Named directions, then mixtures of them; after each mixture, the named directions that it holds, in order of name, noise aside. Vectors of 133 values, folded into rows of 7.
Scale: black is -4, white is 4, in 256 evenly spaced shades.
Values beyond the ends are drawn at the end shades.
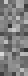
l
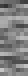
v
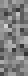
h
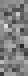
h.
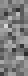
h.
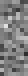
h, v.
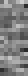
l, v.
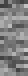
l, v.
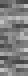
v.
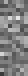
h, l, v.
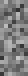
h.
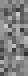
h.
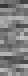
v.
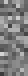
h, l, v.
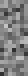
h.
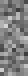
h, v.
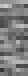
v.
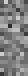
h, l, v.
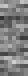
v.
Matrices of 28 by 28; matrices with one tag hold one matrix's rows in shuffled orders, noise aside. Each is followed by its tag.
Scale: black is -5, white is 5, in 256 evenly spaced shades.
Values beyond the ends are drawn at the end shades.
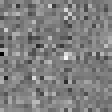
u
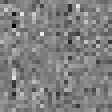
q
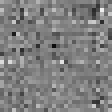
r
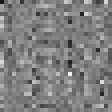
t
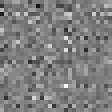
u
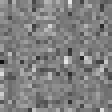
t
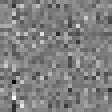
q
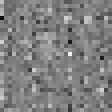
t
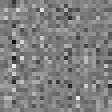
q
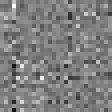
q
